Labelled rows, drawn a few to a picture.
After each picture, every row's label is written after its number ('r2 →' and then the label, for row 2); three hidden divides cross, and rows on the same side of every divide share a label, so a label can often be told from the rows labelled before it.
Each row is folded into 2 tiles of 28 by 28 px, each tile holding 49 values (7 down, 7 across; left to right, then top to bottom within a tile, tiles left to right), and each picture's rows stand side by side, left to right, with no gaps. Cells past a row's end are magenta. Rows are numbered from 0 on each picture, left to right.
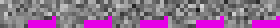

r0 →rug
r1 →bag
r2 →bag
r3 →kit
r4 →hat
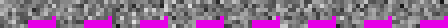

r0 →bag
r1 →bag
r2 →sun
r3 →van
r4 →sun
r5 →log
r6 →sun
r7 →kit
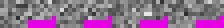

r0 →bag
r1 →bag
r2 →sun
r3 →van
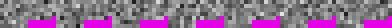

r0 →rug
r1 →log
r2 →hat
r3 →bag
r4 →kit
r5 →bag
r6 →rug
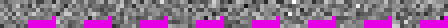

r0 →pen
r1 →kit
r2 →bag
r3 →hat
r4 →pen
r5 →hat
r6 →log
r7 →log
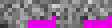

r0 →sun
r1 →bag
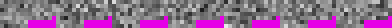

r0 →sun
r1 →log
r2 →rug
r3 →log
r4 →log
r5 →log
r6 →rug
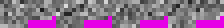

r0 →hat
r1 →bag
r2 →bag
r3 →kit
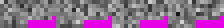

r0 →sun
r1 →sun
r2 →van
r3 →rug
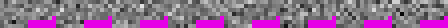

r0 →pen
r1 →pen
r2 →log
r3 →bag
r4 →rug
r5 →sun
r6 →pen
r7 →rug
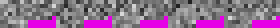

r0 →rug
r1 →kit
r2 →kit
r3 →kit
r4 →sun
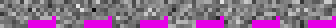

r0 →kit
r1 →van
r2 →pen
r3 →van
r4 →bag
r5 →hat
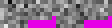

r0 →log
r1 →bag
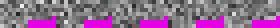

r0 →van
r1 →rug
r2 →pen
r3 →bag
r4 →hat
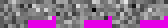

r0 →pen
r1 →van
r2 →pen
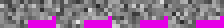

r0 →hat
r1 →kit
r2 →log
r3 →hat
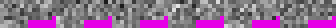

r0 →log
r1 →kit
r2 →hat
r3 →bag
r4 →log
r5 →kit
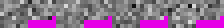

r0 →bag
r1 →bag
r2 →pen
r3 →sun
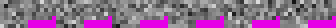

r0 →van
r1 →rug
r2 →sun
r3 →log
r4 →rug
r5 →rug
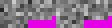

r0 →pen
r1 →log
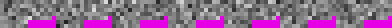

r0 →kit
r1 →pen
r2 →rug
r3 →pen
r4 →hat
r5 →kit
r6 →hat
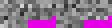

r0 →log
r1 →hat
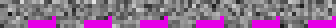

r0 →rug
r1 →rug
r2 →van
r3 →sun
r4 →rug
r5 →pen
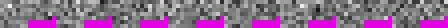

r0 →rug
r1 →rug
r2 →pen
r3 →bag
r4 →van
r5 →van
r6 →hat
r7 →kit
